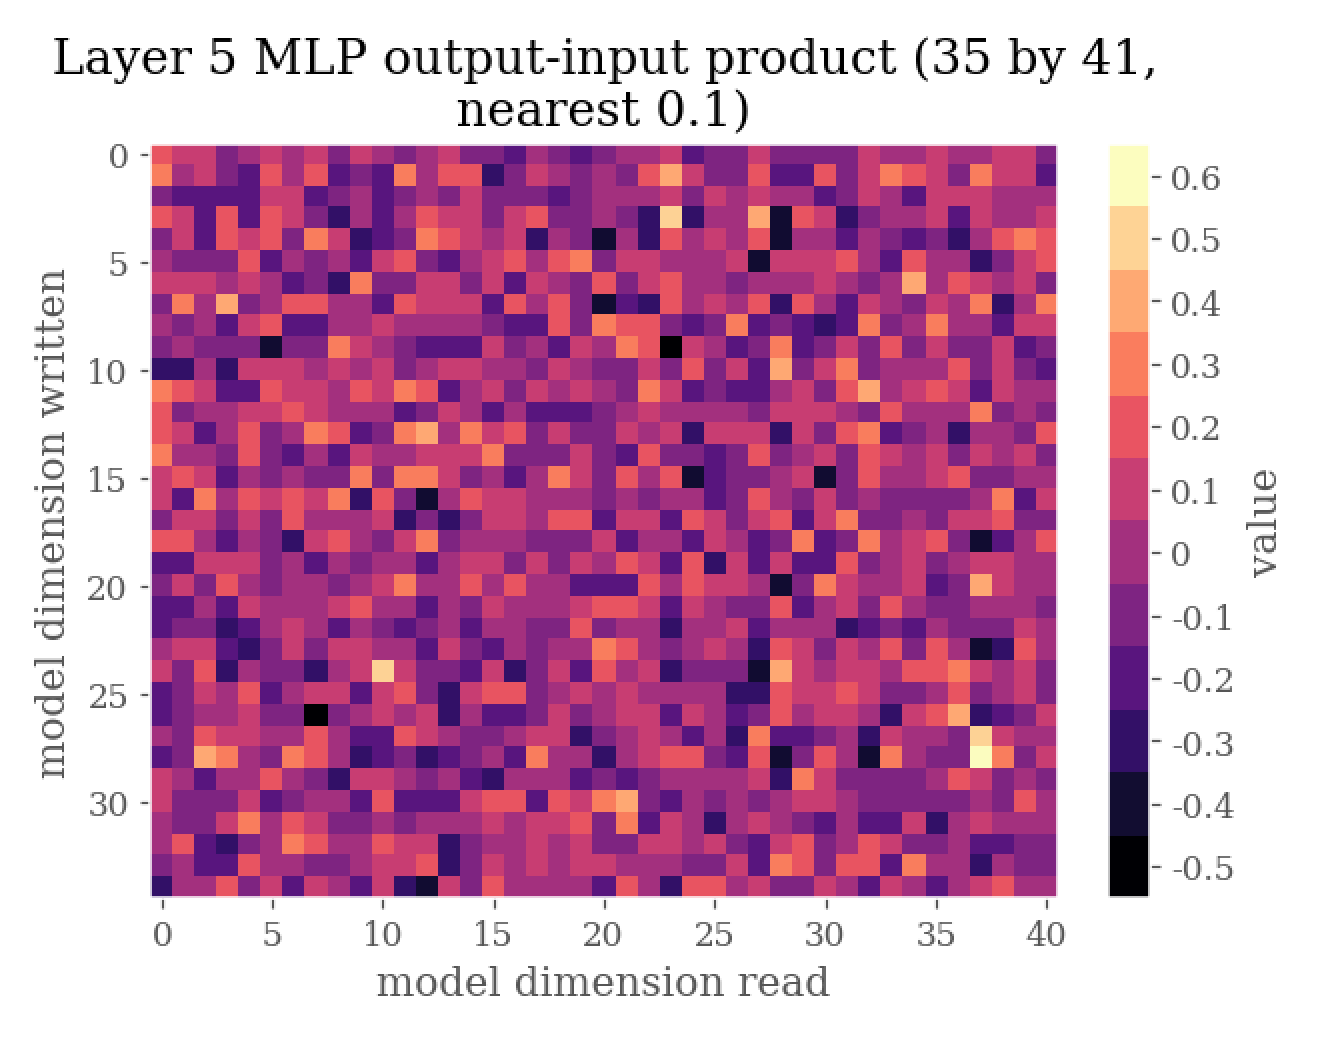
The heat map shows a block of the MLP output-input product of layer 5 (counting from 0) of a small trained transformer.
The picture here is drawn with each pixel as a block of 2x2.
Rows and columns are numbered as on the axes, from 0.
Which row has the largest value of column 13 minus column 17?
4
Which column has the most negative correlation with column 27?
28
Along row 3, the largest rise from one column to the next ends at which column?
23
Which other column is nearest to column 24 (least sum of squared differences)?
30
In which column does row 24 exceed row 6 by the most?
10
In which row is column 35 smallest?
31
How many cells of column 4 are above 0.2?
1
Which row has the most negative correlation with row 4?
24
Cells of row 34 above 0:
14
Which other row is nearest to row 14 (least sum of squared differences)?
0
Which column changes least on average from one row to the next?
39
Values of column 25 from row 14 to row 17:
-0.2 -0.2 -0.2 0.1
